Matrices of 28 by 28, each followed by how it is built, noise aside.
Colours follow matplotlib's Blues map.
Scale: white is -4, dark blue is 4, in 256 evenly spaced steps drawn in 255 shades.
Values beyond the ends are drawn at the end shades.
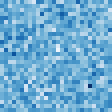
noise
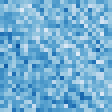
Toeplitz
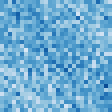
Toeplitz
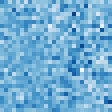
upper triangular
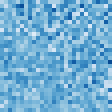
upper triangular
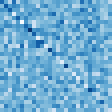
diagonal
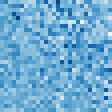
upper triangular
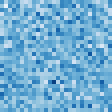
noise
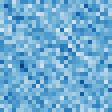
Toeplitz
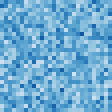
noise
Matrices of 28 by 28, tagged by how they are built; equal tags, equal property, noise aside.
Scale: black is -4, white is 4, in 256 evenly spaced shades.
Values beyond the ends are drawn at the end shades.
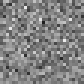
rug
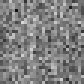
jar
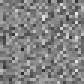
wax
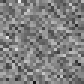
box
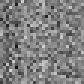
wax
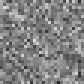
box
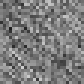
box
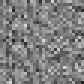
wax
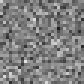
rug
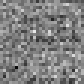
jar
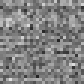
jar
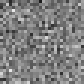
rug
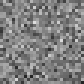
rug
